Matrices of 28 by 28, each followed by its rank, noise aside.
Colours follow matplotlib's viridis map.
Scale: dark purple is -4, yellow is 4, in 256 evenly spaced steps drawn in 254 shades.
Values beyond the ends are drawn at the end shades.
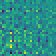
four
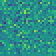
eight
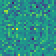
six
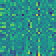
four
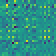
three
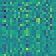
four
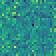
six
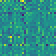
four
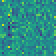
six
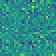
eight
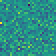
eight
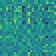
four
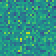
eight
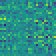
four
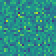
six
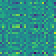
three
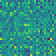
six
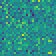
eight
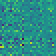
four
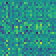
four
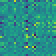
three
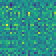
four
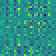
four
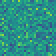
six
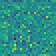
eight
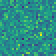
eight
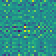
three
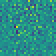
six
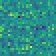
six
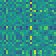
three
